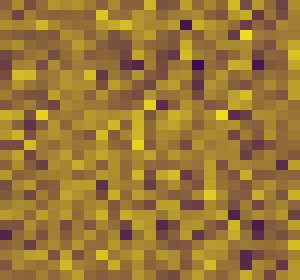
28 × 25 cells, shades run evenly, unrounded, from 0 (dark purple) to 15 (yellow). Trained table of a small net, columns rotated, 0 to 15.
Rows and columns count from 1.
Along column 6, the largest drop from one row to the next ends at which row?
23
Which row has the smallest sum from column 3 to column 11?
6
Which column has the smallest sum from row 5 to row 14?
17
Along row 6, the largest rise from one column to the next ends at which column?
16
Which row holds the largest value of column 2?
8
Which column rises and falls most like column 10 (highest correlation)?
18
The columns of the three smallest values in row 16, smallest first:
21, 3, 25
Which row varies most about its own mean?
7
